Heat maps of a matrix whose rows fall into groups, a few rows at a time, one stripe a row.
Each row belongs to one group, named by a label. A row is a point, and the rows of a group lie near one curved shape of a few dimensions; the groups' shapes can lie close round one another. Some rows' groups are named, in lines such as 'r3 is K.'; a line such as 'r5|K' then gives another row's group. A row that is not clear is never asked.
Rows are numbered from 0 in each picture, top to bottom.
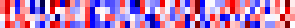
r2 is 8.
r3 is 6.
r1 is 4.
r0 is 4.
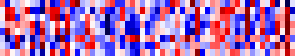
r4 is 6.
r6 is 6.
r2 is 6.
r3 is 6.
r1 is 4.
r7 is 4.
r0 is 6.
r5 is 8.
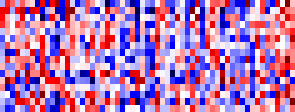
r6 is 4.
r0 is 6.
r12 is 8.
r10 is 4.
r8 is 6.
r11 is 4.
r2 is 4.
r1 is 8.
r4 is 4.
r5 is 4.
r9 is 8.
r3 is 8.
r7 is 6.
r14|4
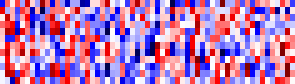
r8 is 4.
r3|6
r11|6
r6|8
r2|4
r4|6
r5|6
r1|6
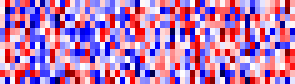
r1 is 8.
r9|4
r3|8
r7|6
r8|4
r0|4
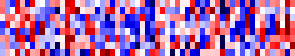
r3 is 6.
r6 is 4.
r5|8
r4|6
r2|6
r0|8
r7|4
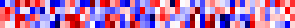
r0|4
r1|4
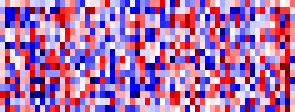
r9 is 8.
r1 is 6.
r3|8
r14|6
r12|6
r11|4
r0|4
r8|4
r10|6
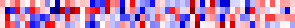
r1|6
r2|4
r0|8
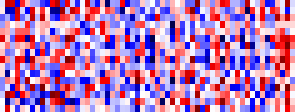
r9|6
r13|6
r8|8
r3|4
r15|4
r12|6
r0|6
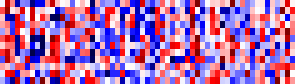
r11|6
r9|8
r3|8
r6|6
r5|4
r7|4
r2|6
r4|6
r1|8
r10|6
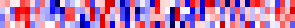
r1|4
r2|4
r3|4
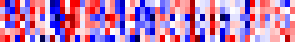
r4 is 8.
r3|6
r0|6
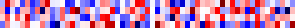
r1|6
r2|4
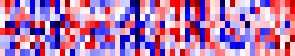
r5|4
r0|4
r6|6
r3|6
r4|4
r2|4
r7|8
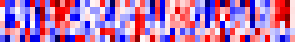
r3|8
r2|8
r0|8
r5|8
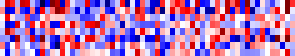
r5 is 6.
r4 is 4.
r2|4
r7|8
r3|6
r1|8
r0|6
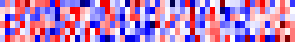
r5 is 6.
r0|4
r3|8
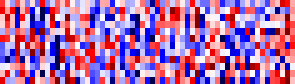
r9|8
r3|4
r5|8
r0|8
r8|8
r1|6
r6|4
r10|4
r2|4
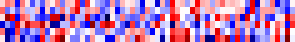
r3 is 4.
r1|6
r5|8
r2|6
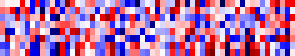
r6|8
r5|6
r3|8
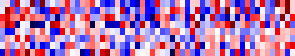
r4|6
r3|4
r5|4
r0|6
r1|6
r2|8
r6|4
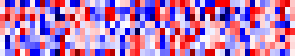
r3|6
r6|8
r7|8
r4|4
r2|8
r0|8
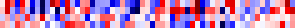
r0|4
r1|4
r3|8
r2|4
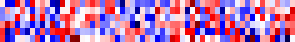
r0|6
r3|4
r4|8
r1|4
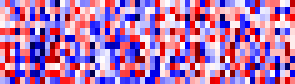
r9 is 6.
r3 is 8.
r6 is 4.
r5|8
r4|6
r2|4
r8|4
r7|4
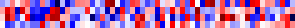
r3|8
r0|8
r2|4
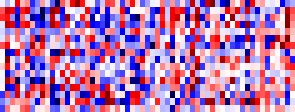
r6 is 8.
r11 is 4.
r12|6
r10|6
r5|6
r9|4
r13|4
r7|6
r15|4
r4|8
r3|6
